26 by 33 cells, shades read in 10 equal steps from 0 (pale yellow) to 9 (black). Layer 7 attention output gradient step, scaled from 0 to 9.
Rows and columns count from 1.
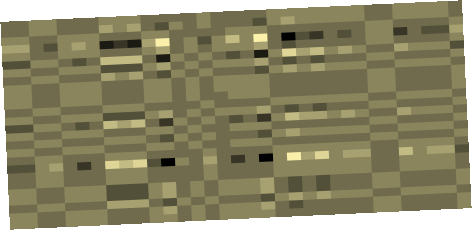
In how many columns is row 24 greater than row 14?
6
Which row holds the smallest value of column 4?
19
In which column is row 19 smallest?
21
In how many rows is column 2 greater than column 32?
12
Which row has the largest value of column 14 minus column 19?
4
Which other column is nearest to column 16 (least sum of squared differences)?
14
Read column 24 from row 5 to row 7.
5 4 5
